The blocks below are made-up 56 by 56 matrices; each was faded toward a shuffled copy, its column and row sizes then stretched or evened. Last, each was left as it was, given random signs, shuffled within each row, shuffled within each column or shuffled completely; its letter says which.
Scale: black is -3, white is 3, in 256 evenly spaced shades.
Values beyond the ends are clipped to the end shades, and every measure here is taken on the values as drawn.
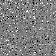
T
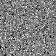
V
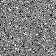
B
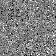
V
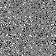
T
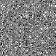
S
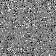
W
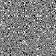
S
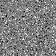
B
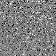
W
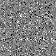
T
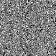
V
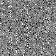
V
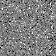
V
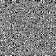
S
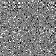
S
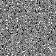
V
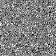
T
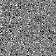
T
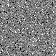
B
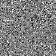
T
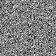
V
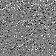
W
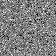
B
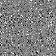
S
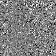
T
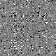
S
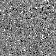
V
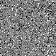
V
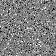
B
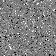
B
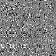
S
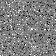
W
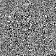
T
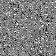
V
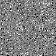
T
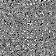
T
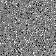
V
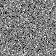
B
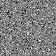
W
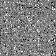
T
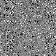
S
